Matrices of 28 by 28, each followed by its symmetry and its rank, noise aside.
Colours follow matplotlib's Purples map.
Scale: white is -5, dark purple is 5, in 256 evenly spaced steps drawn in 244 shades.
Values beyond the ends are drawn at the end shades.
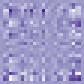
no symmetry, rank two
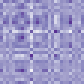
symmetric, rank two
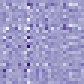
no symmetry, rank three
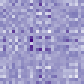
no symmetry, rank three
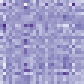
no symmetry, rank three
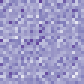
symmetric, rank four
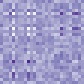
symmetric, rank two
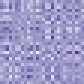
antisymmetric, rank two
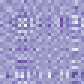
symmetric, rank three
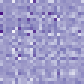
no symmetry, rank four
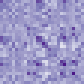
symmetric, rank three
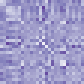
symmetric, rank three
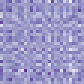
no symmetry, rank three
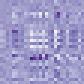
no symmetry, rank two
